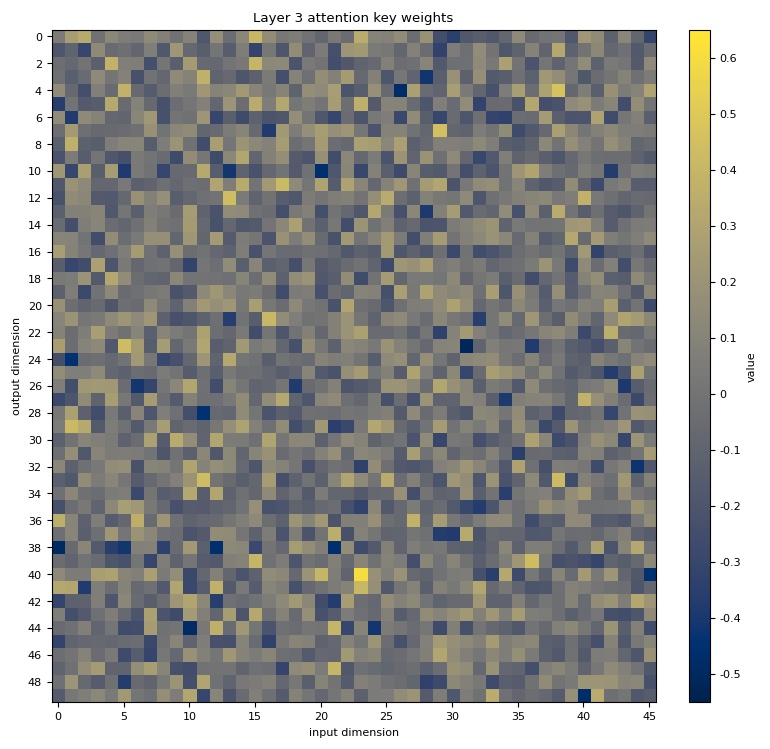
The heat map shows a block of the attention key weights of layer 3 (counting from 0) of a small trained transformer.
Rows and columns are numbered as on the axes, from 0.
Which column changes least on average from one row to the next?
39
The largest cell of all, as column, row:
23, 40
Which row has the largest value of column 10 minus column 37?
32
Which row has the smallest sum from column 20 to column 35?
6
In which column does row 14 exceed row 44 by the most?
10
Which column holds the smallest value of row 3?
28
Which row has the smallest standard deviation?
31
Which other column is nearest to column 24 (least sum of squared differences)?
8
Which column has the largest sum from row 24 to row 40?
13
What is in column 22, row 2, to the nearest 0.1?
-0.2
